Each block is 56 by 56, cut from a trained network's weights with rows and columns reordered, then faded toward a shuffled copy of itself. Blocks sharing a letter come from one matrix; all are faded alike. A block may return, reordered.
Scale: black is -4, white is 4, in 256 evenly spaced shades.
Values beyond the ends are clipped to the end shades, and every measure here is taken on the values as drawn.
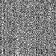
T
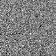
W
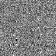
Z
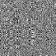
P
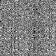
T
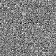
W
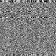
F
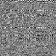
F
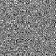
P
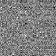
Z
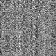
T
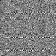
F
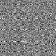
F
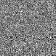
W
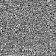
W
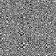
P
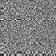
F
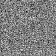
W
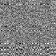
F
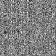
T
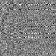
F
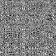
T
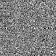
W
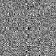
P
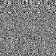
F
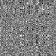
Z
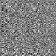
P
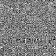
Z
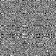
F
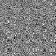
Z
